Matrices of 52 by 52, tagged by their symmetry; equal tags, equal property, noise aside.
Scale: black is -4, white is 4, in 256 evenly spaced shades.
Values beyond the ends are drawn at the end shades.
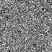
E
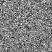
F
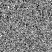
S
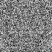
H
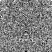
H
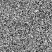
S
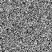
F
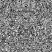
H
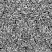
H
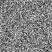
F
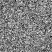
E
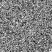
F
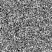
S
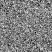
S
